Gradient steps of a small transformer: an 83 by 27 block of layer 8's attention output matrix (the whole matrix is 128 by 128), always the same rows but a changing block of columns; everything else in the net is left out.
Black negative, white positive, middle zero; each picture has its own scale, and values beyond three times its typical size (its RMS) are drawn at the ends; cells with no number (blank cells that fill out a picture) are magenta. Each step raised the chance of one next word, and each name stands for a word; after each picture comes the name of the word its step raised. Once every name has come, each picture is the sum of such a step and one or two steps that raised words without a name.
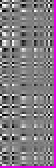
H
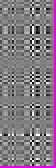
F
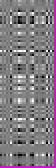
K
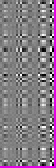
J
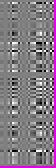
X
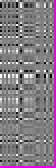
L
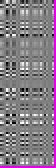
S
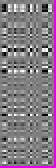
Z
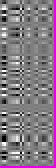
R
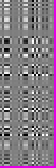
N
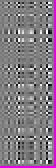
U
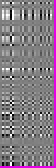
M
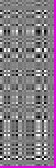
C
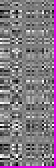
C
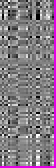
M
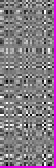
H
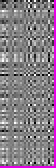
J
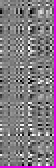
F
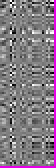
U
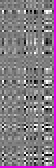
H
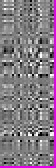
N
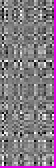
M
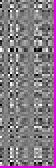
J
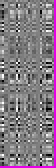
L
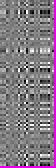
X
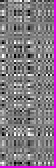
N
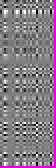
S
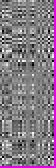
C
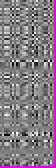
F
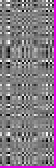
H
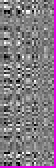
R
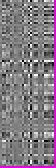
L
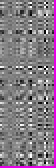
U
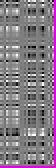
F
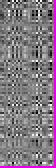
M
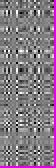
X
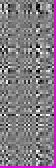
Z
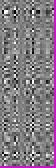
R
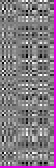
R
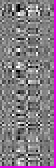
Z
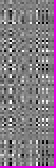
K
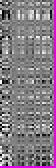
M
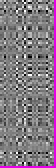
R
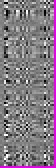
M
